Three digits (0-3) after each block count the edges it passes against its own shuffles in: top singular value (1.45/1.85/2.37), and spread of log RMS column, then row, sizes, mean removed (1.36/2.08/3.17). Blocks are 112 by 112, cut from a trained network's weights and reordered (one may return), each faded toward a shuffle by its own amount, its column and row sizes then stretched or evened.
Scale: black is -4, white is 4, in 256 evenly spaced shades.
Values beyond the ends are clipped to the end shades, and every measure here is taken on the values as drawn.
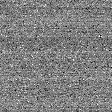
1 0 0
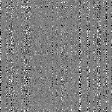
0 3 2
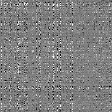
2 3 2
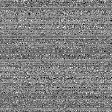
2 1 2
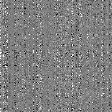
1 3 2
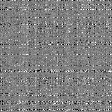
2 1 3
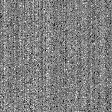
2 1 0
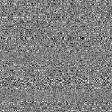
2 0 3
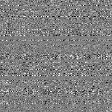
2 1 3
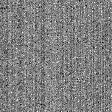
2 0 1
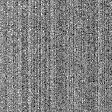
3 1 1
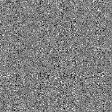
0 2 2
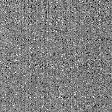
1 1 2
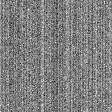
3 1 0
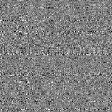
2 1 3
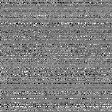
2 1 3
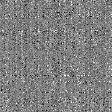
1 1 2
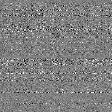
0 1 3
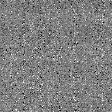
0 2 0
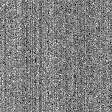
2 1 0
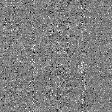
0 2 0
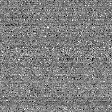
1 1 2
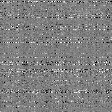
1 1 3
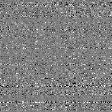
1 2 3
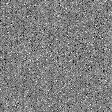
0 0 0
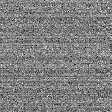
2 1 0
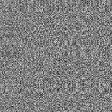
3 2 0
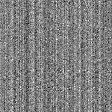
3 2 1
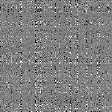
1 3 2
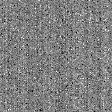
1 1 1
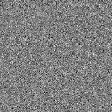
1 1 1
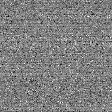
1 0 1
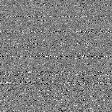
0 1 3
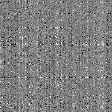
2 2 2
